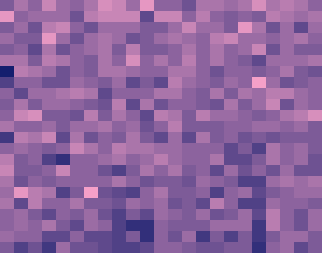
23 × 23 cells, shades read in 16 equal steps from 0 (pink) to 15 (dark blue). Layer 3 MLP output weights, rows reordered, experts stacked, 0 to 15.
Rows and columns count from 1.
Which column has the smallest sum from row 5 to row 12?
13
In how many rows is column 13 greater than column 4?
10
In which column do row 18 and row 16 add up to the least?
7
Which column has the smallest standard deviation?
21
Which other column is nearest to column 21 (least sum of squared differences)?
12
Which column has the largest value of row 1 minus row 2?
1
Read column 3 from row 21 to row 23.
7 7 9
